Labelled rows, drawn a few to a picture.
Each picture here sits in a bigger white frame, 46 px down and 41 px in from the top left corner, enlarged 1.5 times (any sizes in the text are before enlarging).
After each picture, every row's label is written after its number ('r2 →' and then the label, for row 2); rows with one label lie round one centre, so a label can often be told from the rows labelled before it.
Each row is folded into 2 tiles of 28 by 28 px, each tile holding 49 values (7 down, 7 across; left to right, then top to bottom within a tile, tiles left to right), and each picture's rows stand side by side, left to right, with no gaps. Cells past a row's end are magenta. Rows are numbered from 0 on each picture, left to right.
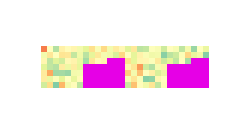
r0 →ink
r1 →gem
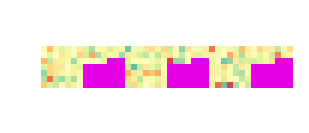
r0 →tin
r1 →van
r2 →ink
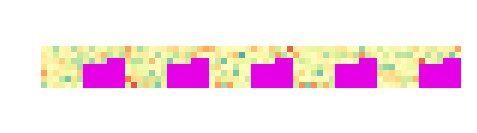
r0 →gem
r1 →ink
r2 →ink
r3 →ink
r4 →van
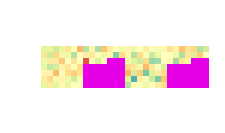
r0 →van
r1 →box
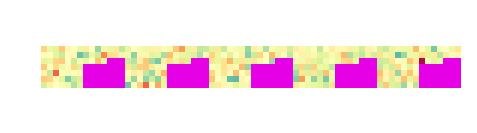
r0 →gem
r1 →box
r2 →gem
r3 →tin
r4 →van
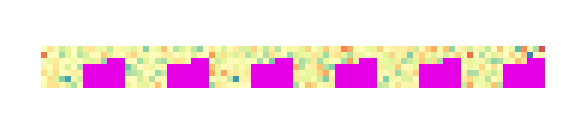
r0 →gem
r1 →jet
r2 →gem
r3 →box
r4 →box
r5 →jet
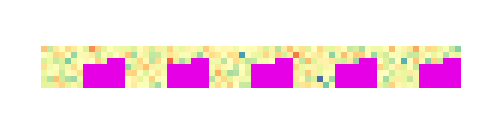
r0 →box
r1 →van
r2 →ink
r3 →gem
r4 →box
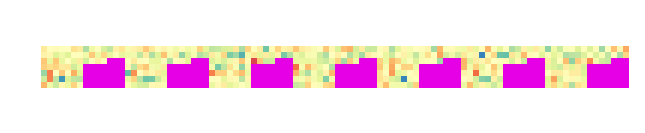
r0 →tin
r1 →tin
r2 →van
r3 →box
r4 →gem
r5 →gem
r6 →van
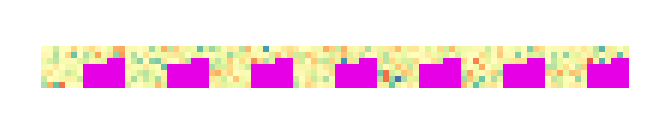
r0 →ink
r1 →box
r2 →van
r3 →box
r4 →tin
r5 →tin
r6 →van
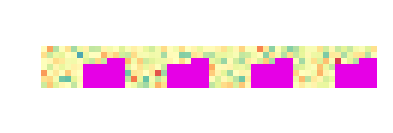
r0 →gem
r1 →tin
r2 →box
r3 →van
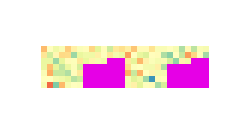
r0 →ink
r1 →gem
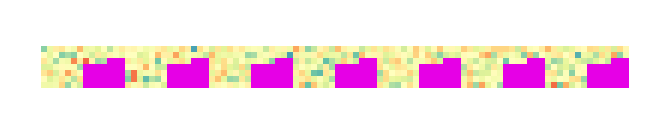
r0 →van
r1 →tin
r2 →gem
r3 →ink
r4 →tin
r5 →ink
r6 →ink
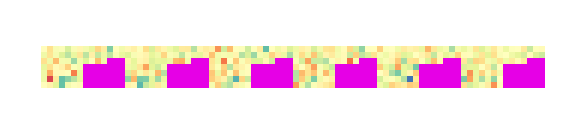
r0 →tin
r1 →tin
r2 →gem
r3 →tin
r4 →box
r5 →tin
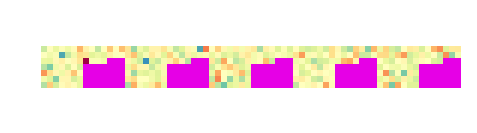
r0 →van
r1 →jet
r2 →tin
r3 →jet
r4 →ink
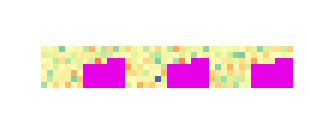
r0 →box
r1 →box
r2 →van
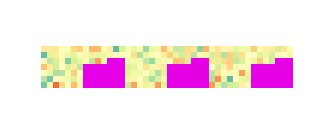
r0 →box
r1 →jet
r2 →tin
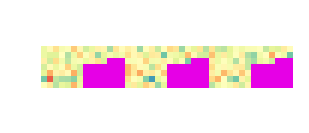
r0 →tin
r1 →gem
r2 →gem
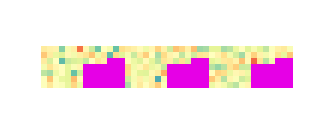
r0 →jet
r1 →box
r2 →van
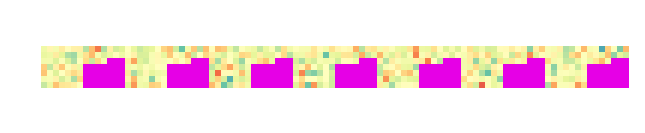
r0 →box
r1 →jet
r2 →tin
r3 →ink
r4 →tin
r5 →ink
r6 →jet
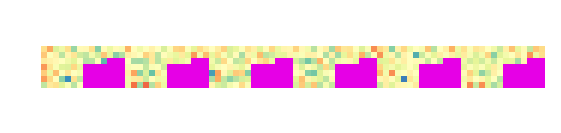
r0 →gem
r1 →ink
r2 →tin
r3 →ink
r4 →gem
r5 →ink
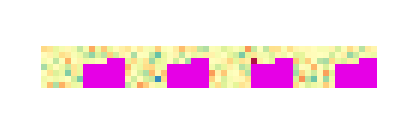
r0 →ink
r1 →box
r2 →van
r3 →tin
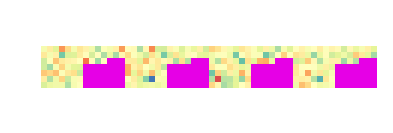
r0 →van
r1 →gem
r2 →tin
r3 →gem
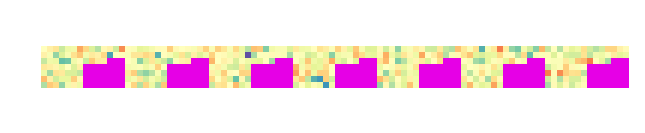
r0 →jet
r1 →ink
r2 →gem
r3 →gem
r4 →jet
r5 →jet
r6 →van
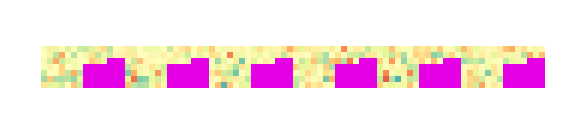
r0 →tin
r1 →tin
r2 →ink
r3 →box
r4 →tin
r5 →ink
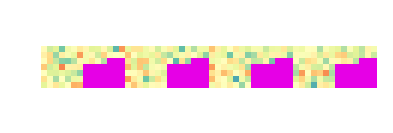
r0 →jet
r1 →gem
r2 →gem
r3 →tin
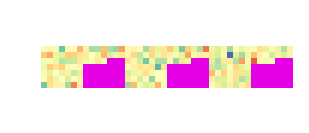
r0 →jet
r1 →jet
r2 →van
